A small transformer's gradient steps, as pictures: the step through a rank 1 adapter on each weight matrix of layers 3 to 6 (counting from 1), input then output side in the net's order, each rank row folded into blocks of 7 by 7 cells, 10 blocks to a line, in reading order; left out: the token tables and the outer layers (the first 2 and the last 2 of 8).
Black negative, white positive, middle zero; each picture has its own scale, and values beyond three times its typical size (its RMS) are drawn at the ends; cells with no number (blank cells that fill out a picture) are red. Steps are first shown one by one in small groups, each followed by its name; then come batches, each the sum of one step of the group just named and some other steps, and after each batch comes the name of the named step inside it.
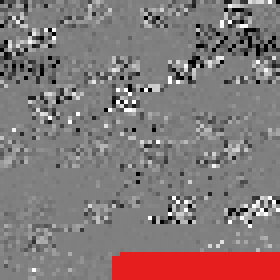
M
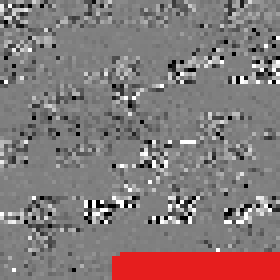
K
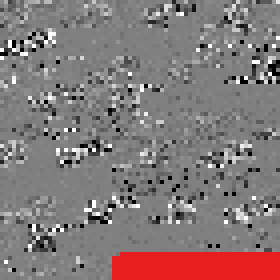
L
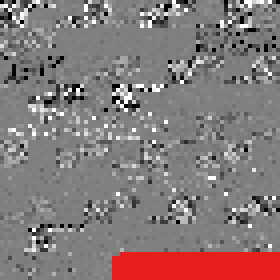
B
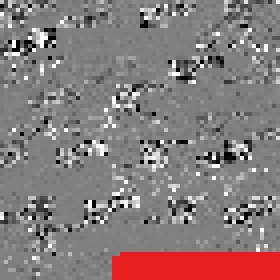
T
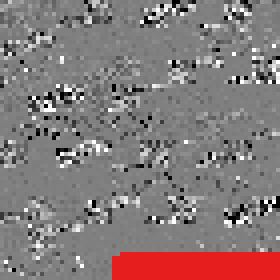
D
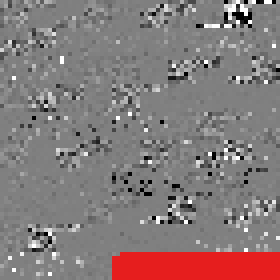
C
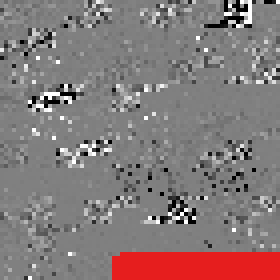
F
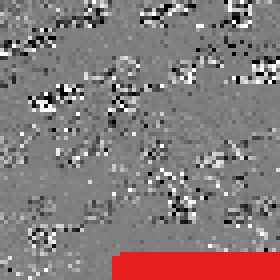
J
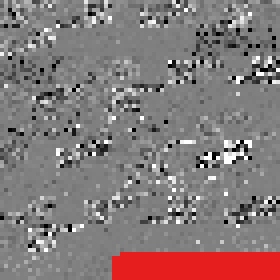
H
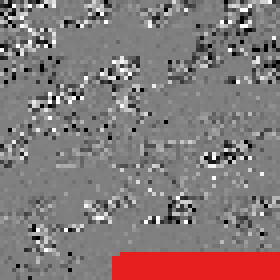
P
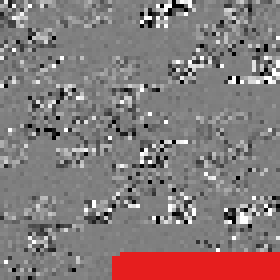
L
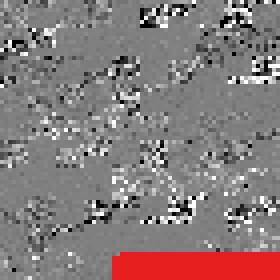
T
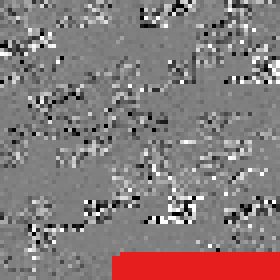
H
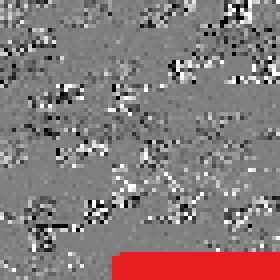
K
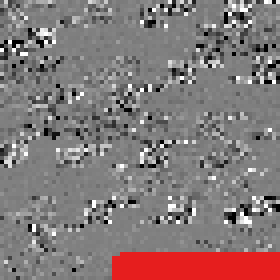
L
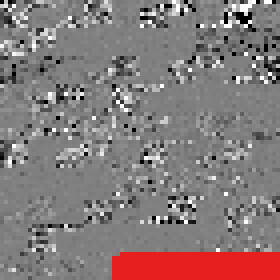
B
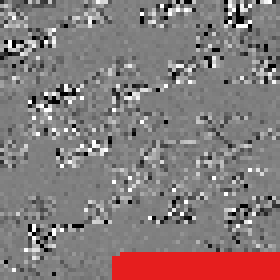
F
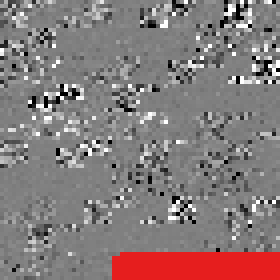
F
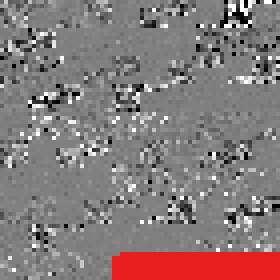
F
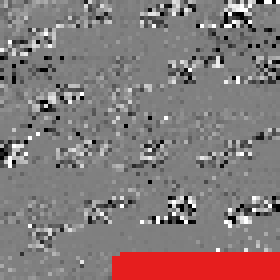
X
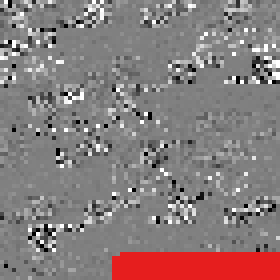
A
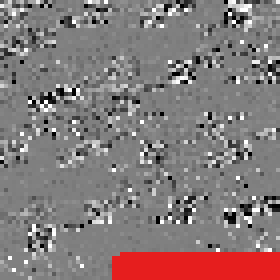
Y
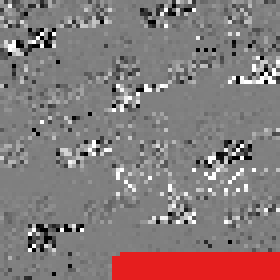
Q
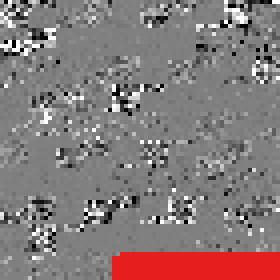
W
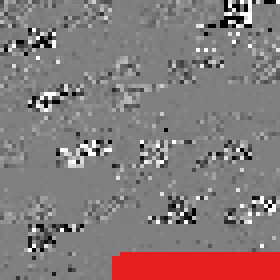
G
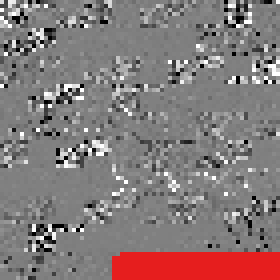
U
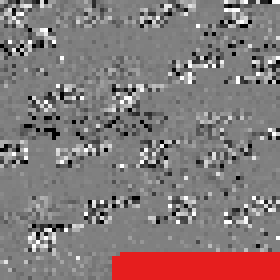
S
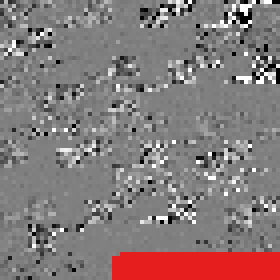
Q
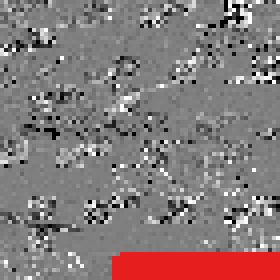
S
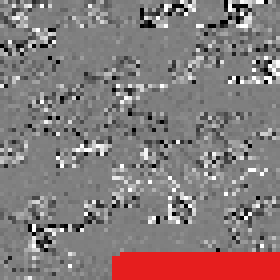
S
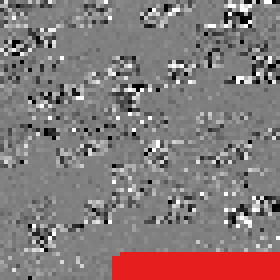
Y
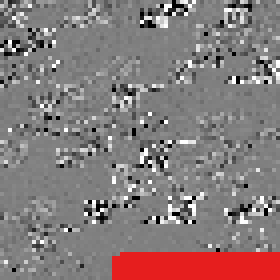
S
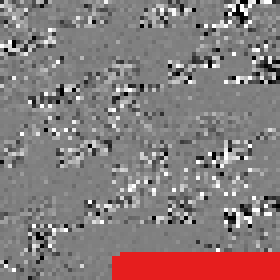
Y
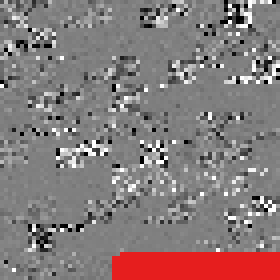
G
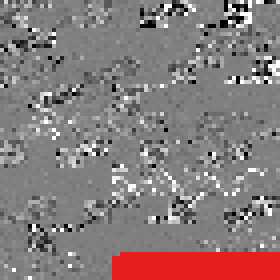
G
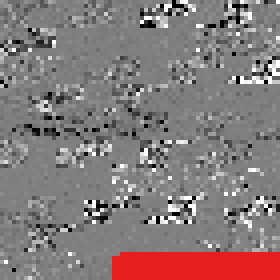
S
